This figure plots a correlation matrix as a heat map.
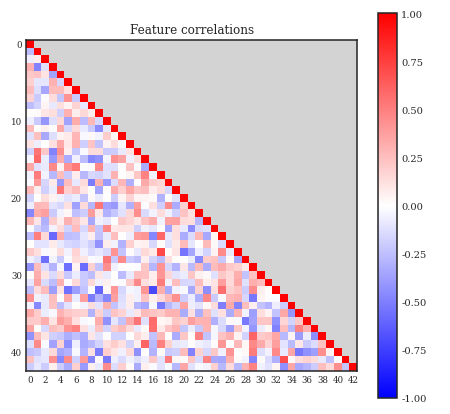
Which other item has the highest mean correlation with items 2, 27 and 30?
17
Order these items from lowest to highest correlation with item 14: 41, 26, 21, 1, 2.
41, 26, 2, 21, 1
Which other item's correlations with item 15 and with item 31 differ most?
8
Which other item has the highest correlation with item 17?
27
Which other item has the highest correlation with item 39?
15
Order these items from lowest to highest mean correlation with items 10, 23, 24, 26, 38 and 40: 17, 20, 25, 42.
25, 17, 20, 42
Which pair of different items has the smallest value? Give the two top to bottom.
16, 32
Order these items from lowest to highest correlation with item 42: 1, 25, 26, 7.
7, 25, 1, 26
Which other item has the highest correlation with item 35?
37
